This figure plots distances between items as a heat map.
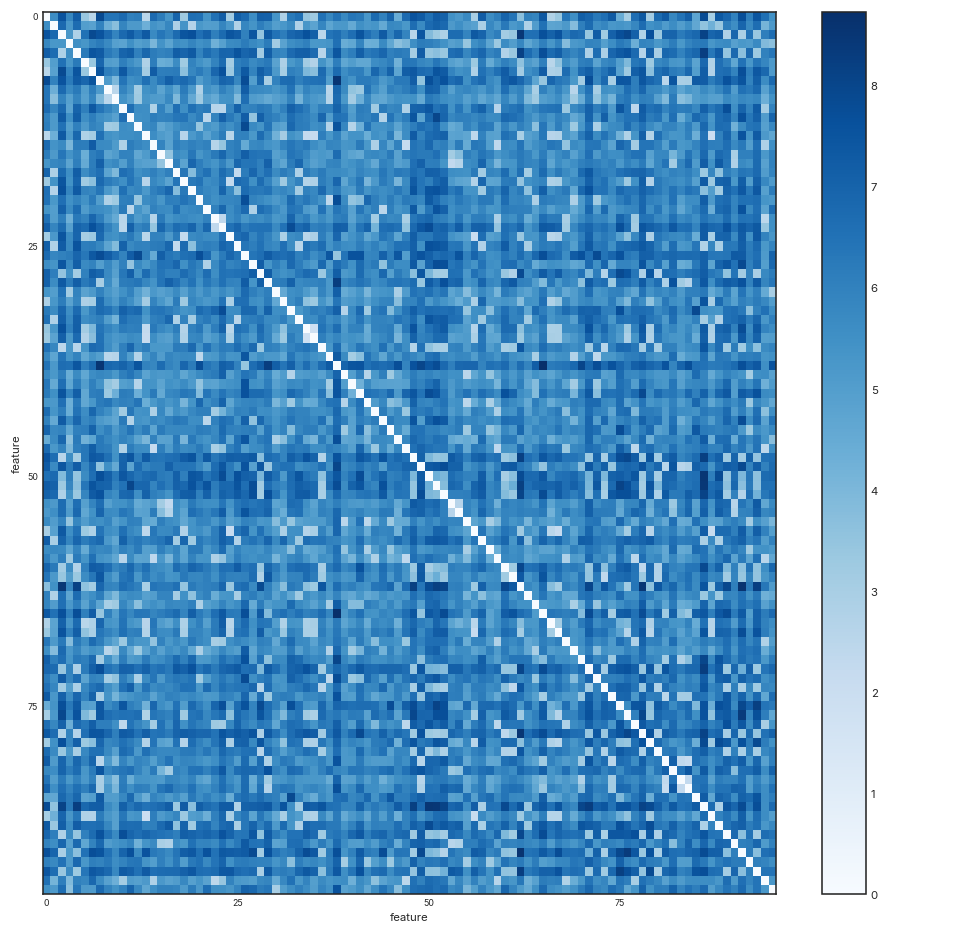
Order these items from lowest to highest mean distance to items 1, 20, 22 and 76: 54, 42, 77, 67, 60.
67, 77, 42, 54, 60
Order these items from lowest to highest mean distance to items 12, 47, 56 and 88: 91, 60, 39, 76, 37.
37, 39, 76, 60, 91
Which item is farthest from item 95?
38
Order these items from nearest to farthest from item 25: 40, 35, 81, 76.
81, 40, 35, 76
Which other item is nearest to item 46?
30
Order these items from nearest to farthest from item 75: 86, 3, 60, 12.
12, 3, 60, 86
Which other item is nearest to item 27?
21
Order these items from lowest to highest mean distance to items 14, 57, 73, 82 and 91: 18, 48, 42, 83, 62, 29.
48, 42, 83, 18, 29, 62
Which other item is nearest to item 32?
39
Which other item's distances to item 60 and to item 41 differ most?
78
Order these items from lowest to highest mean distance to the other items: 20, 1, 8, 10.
1, 8, 20, 10
